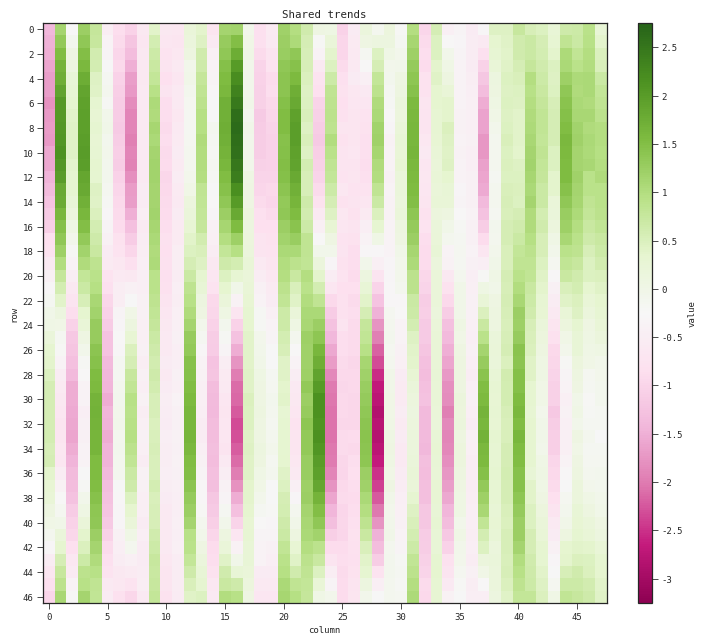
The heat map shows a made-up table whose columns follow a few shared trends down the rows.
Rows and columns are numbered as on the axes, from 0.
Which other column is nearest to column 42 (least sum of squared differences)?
47
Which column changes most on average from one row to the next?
16
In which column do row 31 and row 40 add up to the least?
28
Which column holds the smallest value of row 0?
0
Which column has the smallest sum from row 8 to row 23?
7
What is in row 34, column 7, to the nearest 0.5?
1
